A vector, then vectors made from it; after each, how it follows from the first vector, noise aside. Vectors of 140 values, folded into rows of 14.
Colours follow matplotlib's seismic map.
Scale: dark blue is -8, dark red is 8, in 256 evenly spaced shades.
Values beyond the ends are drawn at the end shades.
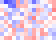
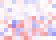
partly zeroed.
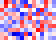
wrapped around, scaled up.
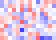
reversed.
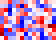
wrapped around, negated, scaled up.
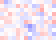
wrapped around, shrunk.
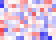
reversed.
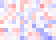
reversed, shrunk.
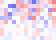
partly zeroed.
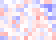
wrapped around, shrunk.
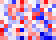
reversed, scaled up.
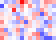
reversed.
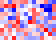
wrapped around, scaled up.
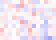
reversed, shrunk.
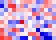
reversed, scaled up.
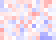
reversed, shrunk.
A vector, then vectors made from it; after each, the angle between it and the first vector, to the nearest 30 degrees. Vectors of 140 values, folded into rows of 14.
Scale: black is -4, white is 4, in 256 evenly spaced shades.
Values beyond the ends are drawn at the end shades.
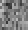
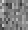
30 degrees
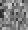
150 degrees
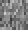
120 degrees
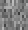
90 degrees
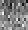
60 degrees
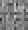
90 degrees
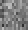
150 degrees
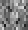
90 degrees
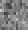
30 degrees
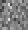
120 degrees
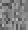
30 degrees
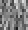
90 degrees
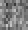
60 degrees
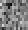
30 degrees
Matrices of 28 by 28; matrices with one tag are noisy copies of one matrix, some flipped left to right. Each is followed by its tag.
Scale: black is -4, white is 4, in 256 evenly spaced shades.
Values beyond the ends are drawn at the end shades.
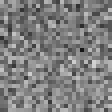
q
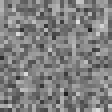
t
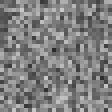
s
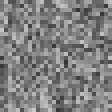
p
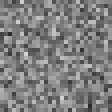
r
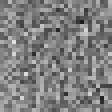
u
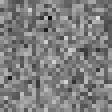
s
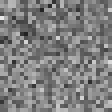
q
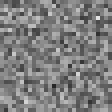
r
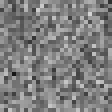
s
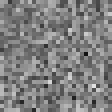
p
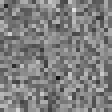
p
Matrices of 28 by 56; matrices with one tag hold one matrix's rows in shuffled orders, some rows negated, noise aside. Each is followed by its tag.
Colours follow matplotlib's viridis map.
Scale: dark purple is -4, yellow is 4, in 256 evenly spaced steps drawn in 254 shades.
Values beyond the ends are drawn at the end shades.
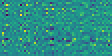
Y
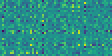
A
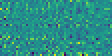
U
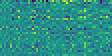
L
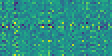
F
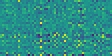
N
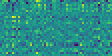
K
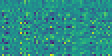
Y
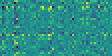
F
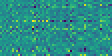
L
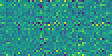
N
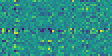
F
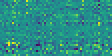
K
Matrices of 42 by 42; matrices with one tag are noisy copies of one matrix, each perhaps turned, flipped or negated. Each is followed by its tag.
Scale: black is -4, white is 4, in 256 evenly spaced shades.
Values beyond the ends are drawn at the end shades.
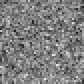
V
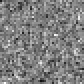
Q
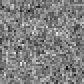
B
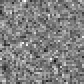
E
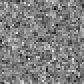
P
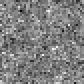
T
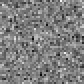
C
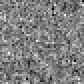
Q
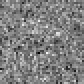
B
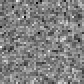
E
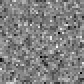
E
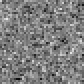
Q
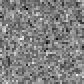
V
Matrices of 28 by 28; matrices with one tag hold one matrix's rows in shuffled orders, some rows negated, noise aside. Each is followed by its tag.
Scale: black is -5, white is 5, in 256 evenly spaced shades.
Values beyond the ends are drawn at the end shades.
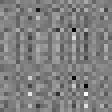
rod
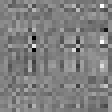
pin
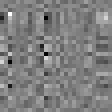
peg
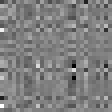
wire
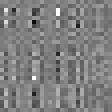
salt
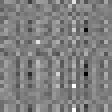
rod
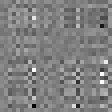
pin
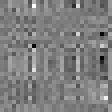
pin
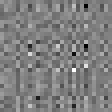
rod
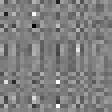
salt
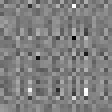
rod
